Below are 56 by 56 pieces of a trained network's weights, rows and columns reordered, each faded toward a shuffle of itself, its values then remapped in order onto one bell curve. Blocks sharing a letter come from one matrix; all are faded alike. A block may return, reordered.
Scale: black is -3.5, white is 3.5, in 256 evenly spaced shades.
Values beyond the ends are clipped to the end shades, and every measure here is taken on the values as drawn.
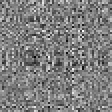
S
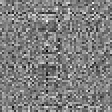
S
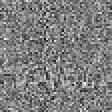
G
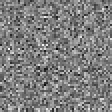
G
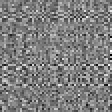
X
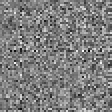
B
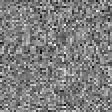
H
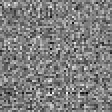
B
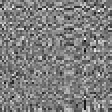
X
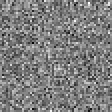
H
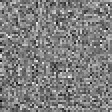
H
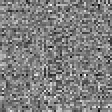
B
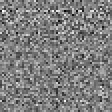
G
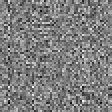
H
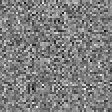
G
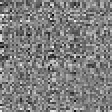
S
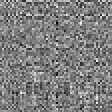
X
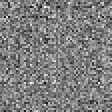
B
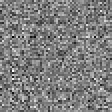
G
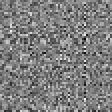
S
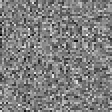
G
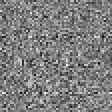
G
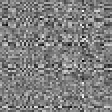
X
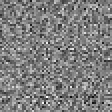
B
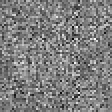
G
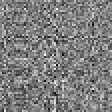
S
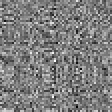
S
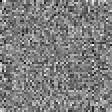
H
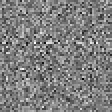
G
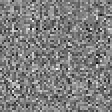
B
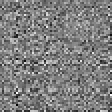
S
